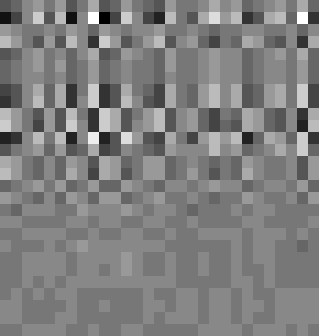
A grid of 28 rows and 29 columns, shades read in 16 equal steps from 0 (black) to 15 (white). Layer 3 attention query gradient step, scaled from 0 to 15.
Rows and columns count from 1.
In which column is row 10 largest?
10
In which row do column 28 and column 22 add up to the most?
2
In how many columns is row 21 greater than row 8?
14
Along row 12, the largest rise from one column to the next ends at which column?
12
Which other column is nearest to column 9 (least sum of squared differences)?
28
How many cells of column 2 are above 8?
5
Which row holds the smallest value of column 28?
11
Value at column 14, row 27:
8
